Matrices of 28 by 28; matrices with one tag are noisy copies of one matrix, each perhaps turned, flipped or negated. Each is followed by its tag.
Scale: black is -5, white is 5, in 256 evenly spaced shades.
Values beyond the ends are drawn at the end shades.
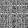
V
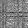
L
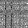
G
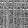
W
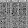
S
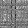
L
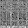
S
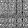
G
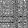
G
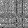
G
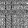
G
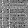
W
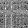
G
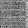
S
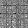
V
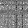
G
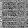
S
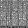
S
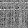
W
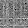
W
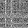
G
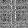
L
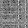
W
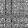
G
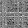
L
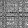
L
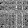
G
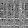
W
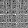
V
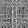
L
